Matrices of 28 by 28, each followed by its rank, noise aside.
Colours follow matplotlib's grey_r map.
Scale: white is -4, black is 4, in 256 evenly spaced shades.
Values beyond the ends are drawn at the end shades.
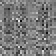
four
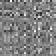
four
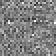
eight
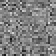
six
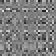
three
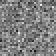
eight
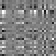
two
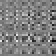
two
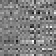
three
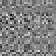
three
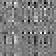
three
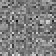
six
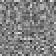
eight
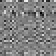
three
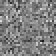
eight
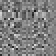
three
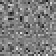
six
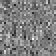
six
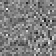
eight
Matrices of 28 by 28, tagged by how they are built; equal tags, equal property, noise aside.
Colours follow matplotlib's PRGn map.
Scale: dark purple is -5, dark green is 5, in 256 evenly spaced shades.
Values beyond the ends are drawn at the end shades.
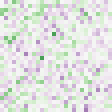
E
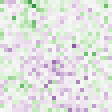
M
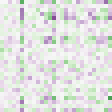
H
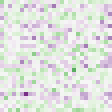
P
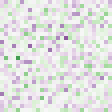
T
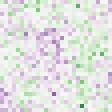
M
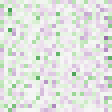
T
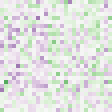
P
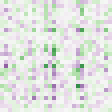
H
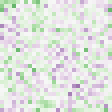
M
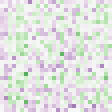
P
